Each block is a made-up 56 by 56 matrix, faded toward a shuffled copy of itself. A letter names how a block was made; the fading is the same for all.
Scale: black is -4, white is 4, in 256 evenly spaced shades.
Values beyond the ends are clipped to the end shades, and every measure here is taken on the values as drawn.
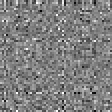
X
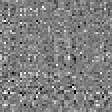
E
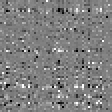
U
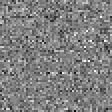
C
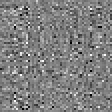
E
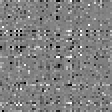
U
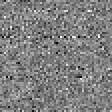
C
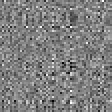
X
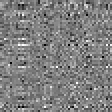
X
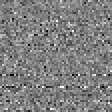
C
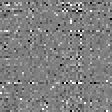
U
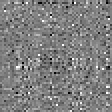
E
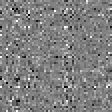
E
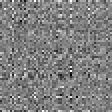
X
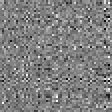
X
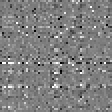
U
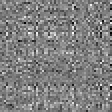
X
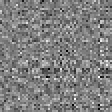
X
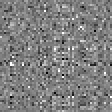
E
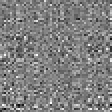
X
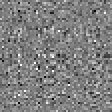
E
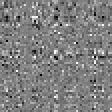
E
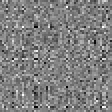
X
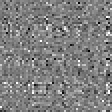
E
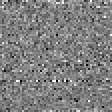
C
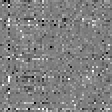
U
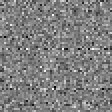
C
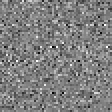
C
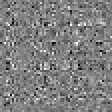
E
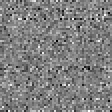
C
